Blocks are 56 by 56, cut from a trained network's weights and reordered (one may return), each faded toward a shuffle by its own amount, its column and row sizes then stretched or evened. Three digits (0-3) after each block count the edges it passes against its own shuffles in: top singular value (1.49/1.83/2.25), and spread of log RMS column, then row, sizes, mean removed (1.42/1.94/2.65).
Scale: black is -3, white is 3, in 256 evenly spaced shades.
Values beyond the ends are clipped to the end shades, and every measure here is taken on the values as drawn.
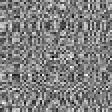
3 0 2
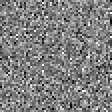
1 1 0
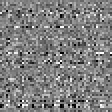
2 1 3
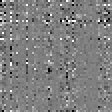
0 3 2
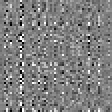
3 3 2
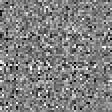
1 2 2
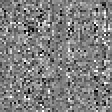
0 3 1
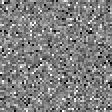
1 0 0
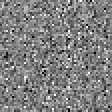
0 2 0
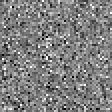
0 1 0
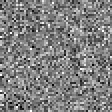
1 0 0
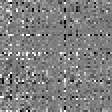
0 3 3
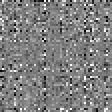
1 3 3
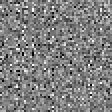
0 2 1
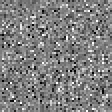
0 1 1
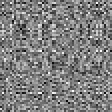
3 1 1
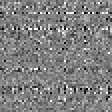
2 1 3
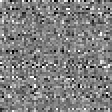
1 1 3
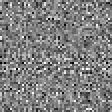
2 1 2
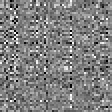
3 3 2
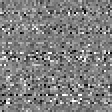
0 0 3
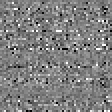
0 1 3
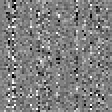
0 3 0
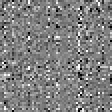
1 3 2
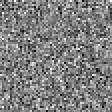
0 0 1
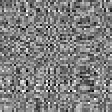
3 1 2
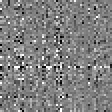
2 3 2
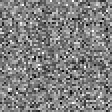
1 0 1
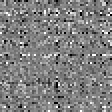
1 2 3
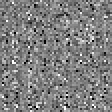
0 2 1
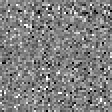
1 1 1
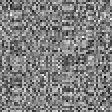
3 0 1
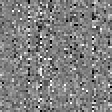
0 3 0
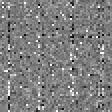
1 2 1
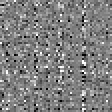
0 3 2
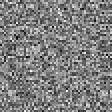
2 0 0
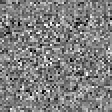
0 1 2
